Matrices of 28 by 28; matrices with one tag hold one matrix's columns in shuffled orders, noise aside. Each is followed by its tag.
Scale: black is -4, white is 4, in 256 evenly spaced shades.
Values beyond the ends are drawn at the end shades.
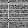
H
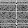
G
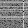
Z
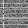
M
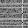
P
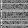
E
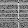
H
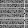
M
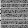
M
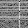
Z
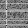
E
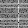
P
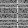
P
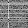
H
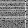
Z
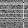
H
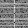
P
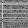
H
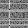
E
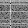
G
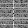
M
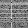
H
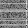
E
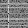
P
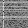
Z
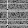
E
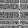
E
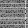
M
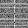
P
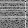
Z
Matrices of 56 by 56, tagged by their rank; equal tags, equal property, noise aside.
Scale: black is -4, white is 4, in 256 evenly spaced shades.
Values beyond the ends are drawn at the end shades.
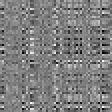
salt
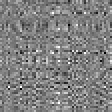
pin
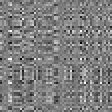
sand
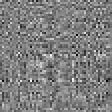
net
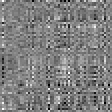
sand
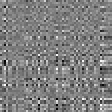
salt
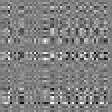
salt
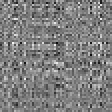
sand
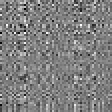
sand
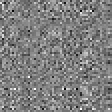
net
